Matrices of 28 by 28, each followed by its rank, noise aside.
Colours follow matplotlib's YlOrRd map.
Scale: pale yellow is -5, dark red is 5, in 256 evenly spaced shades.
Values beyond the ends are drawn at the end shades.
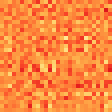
four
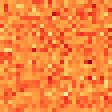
eight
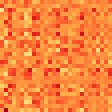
four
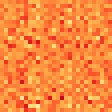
four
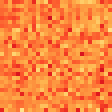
six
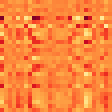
two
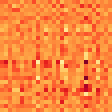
three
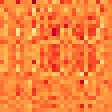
three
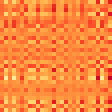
two
